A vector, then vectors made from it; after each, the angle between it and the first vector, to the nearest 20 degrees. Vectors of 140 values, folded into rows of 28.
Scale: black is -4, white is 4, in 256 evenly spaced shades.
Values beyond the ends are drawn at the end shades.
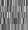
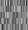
60 degrees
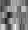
100 degrees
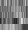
60 degrees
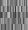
60 degrees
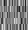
140 degrees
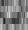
60 degrees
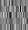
120 degrees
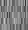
160 degrees
